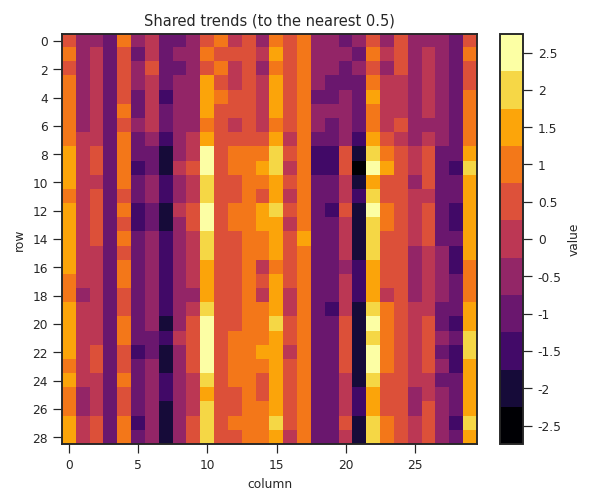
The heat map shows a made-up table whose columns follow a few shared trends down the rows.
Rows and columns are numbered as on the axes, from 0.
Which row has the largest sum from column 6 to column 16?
12
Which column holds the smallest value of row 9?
21
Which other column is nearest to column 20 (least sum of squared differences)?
9
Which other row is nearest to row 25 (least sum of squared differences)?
17
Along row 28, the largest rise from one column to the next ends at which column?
22
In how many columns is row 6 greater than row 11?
7
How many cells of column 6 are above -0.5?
7
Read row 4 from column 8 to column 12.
-0.5 -0.5 1.5 1 0.5
